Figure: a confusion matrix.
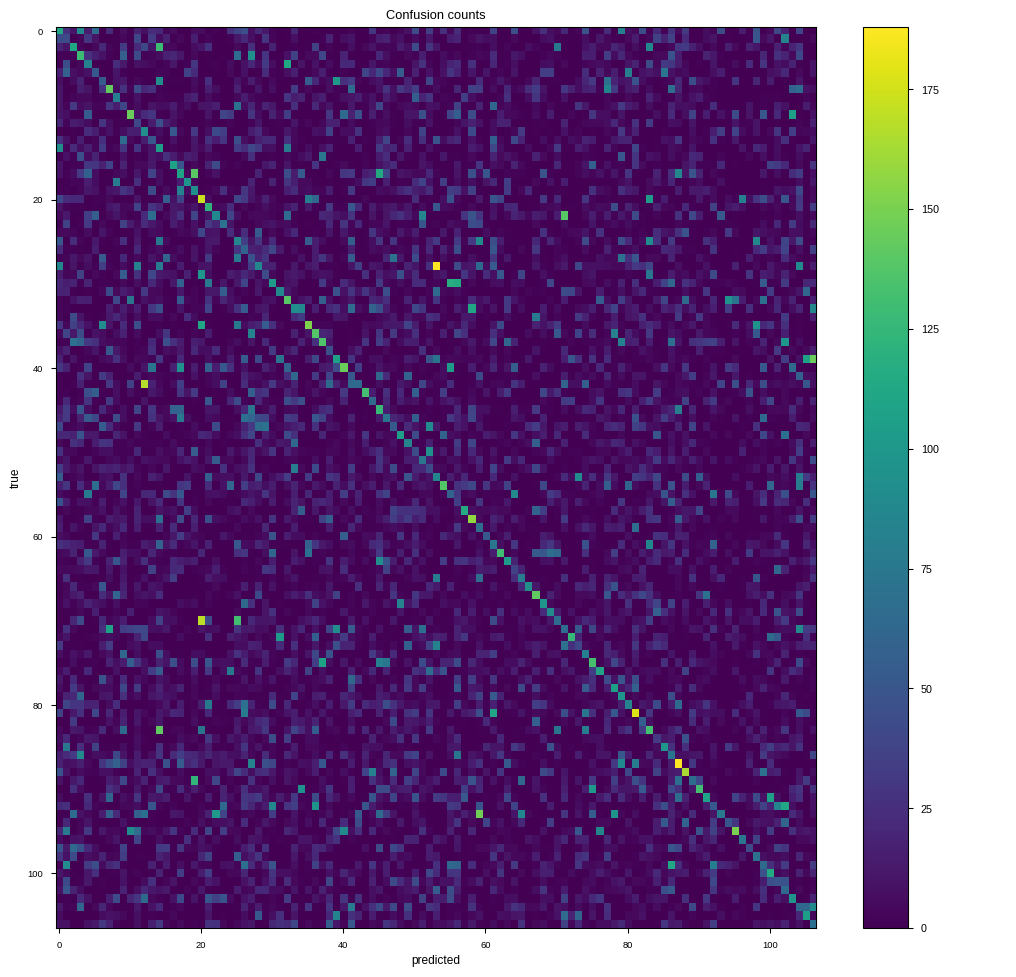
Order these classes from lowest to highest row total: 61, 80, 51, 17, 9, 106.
51, 9, 106, 61, 80, 17
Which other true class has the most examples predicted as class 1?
99
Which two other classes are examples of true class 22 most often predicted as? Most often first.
71, 51
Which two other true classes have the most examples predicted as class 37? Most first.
75, 15
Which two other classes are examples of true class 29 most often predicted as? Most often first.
20, 83
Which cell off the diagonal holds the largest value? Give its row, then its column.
28, 53
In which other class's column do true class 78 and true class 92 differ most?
102
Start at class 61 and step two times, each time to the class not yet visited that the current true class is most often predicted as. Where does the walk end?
14
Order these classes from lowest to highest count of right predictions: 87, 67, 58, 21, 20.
21, 67, 58, 20, 87
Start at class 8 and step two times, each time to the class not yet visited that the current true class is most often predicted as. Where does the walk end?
52
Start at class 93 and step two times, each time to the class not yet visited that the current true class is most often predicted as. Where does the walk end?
81
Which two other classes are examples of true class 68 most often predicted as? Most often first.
48, 26
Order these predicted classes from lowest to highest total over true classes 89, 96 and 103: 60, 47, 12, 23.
60, 47, 23, 12
